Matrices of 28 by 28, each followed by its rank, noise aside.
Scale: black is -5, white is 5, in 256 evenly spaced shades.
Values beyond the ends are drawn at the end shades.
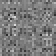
four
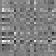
two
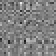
three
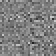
five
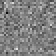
five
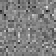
four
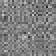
four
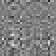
three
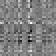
two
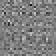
four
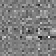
four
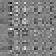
two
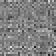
three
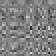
three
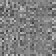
four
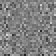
five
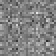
four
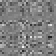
three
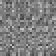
four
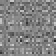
three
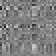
two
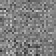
five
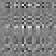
two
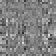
four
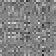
four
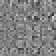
four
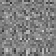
four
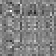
three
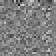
five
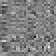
four
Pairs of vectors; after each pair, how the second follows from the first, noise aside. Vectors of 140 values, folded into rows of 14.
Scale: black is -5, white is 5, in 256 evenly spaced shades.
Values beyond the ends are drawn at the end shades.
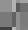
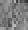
reversed, partly zeroed.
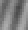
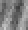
copied.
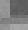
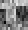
wrapped around, scaled up.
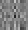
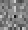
sign-scrambled.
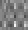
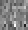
sign-scrambled.
